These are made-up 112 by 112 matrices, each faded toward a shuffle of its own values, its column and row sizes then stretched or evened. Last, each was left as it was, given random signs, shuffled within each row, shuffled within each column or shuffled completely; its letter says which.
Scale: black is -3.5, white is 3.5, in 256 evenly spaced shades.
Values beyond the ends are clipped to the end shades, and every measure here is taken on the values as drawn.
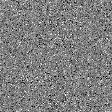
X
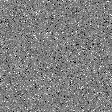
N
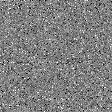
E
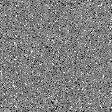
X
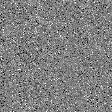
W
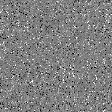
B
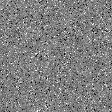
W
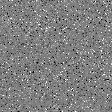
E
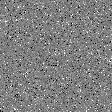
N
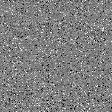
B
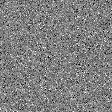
W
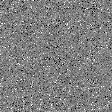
X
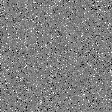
W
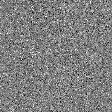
W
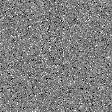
W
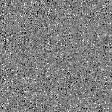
B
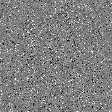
W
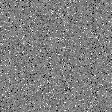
W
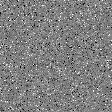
E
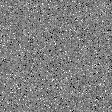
N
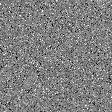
N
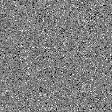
B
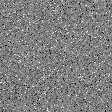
N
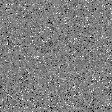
X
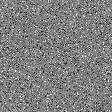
N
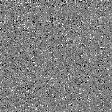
B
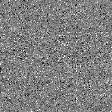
B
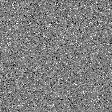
E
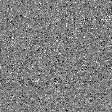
X
